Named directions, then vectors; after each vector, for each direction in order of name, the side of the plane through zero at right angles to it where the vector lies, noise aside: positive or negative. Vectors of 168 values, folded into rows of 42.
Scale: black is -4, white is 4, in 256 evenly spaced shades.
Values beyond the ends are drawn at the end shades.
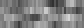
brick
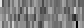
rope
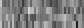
positive, positive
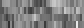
negative, negative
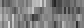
positive, positive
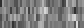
positive, negative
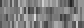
negative, negative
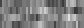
positive, negative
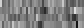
negative, positive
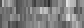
positive, negative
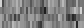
negative, positive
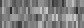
positive, negative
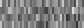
negative, positive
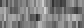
positive, negative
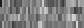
positive, negative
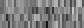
negative, negative
